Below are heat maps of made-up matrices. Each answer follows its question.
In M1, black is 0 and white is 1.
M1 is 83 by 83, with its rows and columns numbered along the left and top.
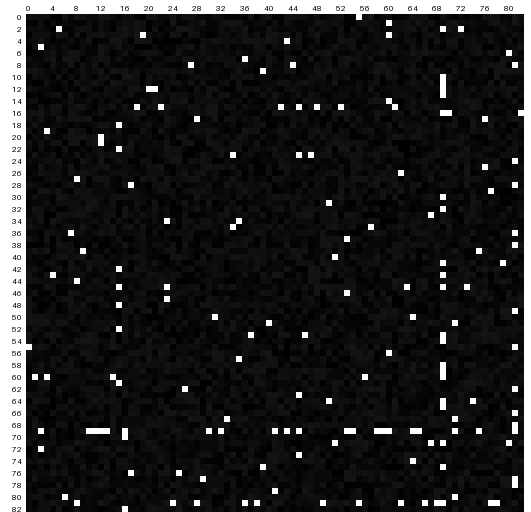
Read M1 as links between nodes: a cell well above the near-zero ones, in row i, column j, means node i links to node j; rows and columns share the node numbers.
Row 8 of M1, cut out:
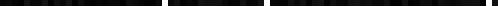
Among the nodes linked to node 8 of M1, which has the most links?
node 81
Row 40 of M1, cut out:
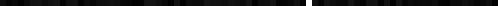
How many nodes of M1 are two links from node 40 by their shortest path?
1
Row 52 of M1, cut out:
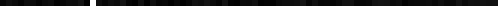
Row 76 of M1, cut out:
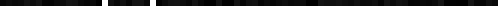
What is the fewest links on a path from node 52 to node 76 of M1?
7
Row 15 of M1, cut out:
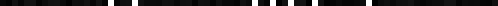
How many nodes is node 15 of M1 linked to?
7
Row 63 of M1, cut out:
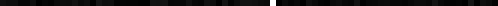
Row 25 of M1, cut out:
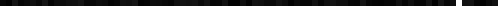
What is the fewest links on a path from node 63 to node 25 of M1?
7
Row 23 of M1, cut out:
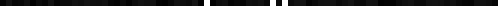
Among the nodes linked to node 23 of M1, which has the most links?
node 45
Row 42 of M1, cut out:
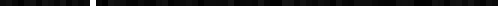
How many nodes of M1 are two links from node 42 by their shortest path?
6
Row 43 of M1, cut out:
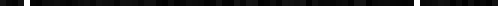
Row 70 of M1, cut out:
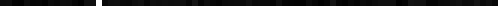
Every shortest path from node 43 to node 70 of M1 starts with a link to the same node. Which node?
node 69
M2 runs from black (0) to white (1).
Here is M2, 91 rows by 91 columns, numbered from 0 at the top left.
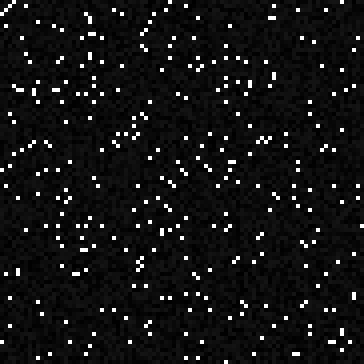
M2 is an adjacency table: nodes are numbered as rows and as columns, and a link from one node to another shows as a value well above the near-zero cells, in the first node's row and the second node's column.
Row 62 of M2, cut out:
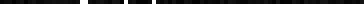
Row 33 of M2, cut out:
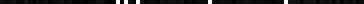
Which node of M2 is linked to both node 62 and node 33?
node 31
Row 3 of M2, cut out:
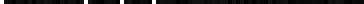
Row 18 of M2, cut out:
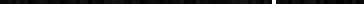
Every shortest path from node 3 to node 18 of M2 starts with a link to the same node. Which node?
node 21
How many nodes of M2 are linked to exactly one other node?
11
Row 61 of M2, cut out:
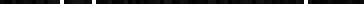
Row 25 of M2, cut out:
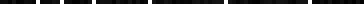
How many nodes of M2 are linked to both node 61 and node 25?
2
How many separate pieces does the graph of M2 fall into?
5
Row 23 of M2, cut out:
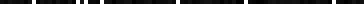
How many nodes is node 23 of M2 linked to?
7
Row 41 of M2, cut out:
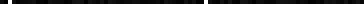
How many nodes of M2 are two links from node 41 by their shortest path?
4
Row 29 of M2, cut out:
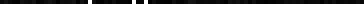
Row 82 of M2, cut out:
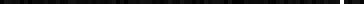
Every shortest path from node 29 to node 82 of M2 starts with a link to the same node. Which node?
node 36
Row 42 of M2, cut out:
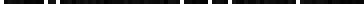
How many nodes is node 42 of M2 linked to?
7
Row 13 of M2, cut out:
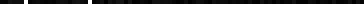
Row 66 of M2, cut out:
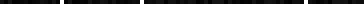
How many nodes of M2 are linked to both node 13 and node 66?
0
